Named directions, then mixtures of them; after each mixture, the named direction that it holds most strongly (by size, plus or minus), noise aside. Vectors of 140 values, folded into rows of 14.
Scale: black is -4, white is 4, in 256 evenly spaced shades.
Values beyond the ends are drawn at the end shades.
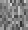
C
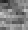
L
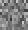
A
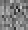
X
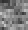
L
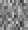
C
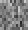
C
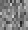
C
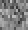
A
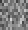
A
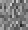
C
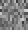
A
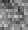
L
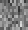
C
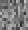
C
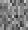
C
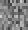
C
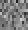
A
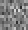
X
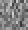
C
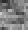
L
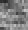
L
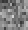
L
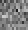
A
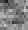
L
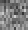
X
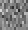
A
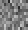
C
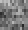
L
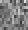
C
